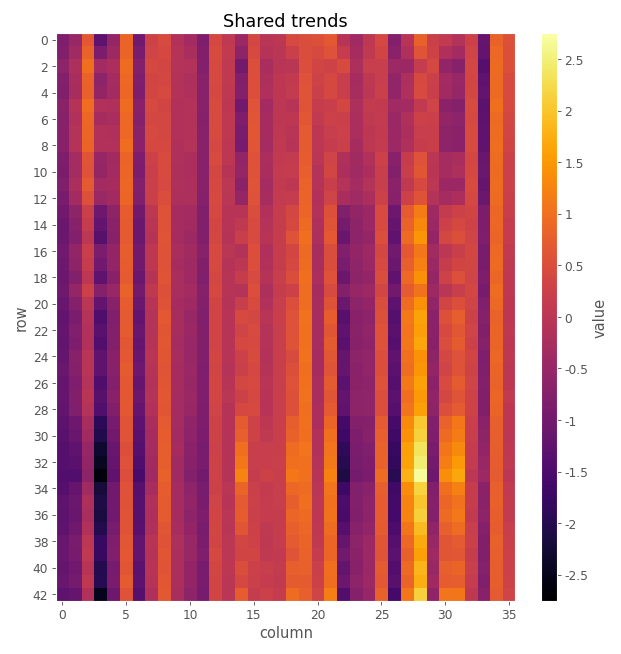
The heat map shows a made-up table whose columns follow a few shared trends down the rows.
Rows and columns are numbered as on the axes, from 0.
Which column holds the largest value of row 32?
28
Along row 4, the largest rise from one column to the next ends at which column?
34
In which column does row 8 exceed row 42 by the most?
3
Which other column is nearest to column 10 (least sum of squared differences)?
24
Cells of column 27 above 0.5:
30
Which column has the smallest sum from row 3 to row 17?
33
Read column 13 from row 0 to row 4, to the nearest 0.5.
0 0 0 0 0
